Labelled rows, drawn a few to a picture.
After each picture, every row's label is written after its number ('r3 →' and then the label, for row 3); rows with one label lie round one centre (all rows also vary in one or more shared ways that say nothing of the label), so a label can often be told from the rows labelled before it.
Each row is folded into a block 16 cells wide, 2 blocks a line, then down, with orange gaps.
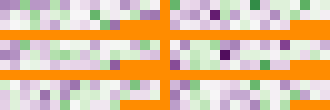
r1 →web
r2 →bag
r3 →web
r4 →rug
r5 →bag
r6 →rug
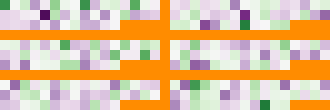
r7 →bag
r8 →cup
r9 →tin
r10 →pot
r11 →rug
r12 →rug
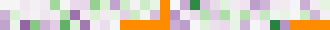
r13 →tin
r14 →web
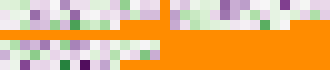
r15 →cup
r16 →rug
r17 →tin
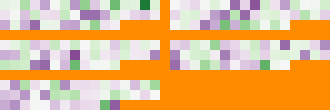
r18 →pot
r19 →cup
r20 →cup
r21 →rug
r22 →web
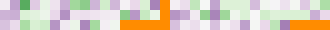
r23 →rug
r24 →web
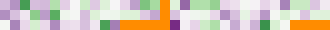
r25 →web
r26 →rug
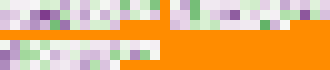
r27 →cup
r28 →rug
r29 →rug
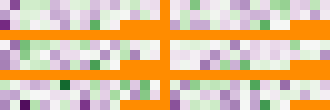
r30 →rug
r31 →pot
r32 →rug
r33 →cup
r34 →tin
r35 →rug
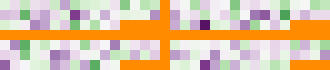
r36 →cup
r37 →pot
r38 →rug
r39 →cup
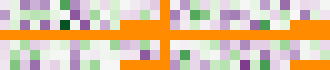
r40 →tin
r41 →rug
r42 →pot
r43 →pot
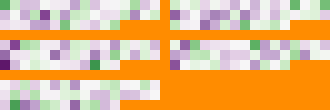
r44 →bag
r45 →cup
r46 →rug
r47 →rug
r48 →pot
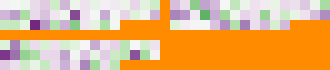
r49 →cup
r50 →web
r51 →rug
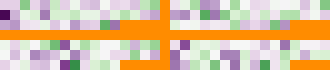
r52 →web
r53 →web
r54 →cup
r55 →rug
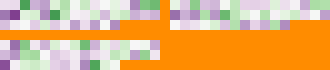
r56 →web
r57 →web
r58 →rug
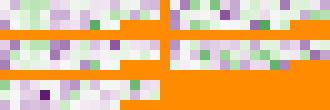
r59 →rug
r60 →rug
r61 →rug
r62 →web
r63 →bag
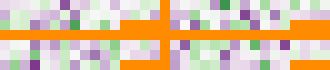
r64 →cup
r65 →tin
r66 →pot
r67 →rug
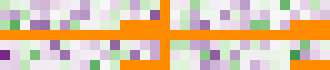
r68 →cup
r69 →pot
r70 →rug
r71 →bag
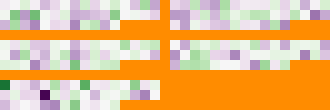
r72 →pot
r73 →web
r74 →cup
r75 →rug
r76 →bag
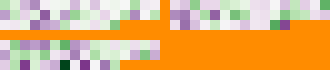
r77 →bag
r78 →web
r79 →tin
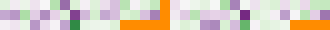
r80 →cup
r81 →cup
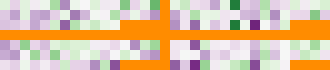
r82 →cup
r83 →tin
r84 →web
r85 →tin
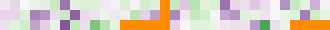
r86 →cup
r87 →rug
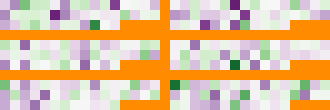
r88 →rug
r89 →cup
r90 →tin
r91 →tin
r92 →bag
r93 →bag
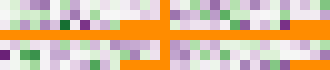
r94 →tin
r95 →web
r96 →rug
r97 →web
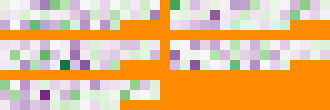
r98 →tin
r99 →bag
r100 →tin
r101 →tin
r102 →bag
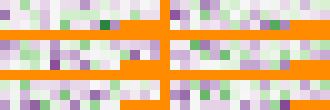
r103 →web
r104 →web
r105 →rug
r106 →web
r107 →pot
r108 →web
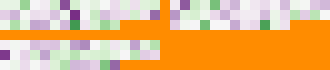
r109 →cup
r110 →rug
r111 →web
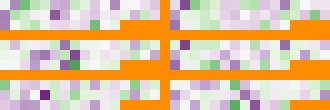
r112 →rug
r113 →rug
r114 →cup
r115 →rug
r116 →bag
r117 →tin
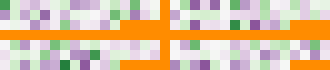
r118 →bag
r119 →tin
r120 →tin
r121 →pot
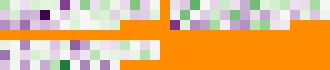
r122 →bag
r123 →pot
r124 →tin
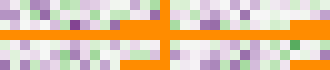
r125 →web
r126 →cup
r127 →tin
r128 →cup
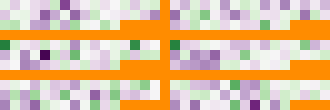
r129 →cup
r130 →rug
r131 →bag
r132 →bag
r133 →pot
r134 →tin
